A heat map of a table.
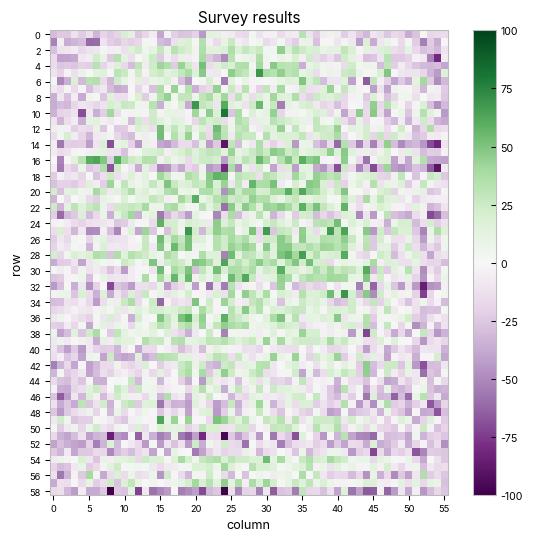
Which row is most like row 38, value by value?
6
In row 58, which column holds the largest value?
35
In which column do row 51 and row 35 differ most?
21
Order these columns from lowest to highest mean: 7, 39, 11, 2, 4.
2, 4, 7, 11, 39
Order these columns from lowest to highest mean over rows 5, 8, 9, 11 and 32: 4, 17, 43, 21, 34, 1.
1, 4, 43, 17, 34, 21
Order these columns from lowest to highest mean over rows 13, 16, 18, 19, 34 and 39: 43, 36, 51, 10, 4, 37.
51, 4, 43, 10, 36, 37
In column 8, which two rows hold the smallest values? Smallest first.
58, 51
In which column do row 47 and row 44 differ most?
47
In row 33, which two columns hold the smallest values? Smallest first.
52, 45
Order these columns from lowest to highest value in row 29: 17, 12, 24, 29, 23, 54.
54, 12, 23, 17, 29, 24
